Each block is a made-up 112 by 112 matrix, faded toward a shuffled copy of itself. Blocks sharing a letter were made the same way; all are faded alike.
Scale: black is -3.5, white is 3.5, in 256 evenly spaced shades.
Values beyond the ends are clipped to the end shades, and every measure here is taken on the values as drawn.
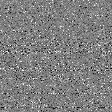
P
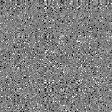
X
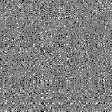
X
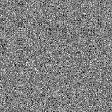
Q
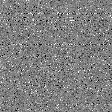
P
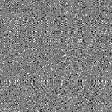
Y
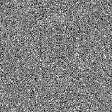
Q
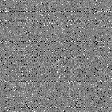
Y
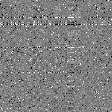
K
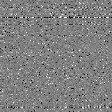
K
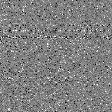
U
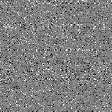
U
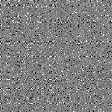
K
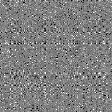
Y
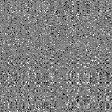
Y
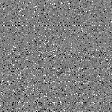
K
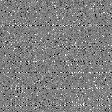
K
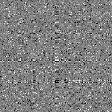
K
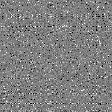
K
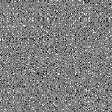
X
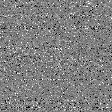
P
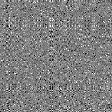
Y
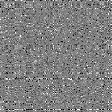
Y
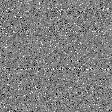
P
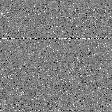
P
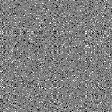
Y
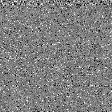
P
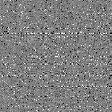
K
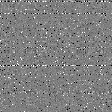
K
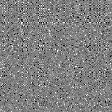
Y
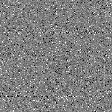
U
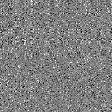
K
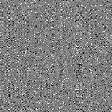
X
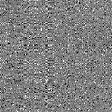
Y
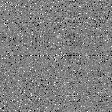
U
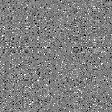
U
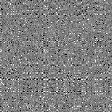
Y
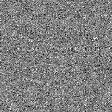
Q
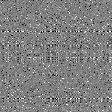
K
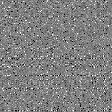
K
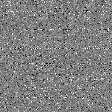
P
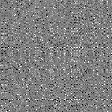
Y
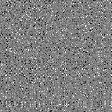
X
